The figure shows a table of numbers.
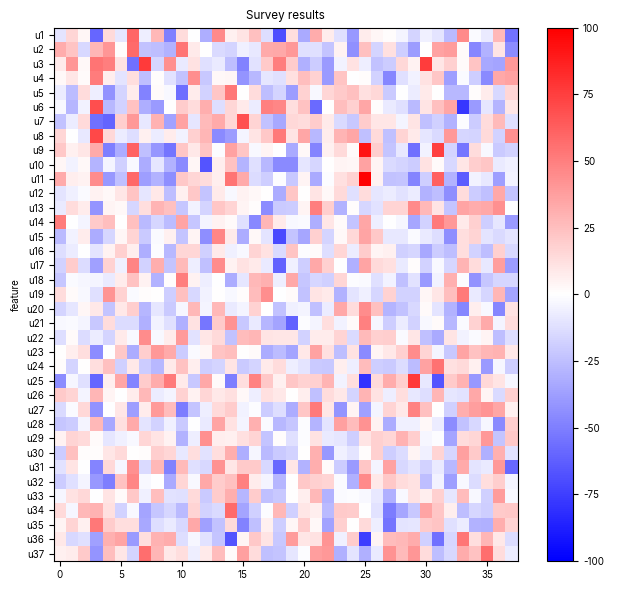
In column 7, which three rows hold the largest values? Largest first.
u3, u37, u22
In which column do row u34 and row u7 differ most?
15
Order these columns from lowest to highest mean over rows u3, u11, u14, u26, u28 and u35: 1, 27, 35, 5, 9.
27, 35, 9, 5, 1
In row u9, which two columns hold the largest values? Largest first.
25, 31
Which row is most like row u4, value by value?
u35
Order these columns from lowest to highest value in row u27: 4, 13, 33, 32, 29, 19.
19, 32, 4, 13, 33, 29
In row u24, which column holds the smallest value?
35
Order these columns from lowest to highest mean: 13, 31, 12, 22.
12, 22, 31, 13
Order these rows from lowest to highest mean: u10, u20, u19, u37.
u10, u20, u19, u37
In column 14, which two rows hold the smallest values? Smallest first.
u36, u25
